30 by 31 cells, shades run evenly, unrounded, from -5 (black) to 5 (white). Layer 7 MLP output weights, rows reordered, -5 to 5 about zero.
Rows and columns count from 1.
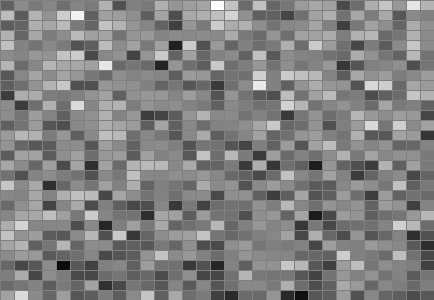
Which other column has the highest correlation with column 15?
3
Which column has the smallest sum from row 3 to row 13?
13
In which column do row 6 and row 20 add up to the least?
20
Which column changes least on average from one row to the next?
17
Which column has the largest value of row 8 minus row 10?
19
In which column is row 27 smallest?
5
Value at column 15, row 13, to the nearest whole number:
-1
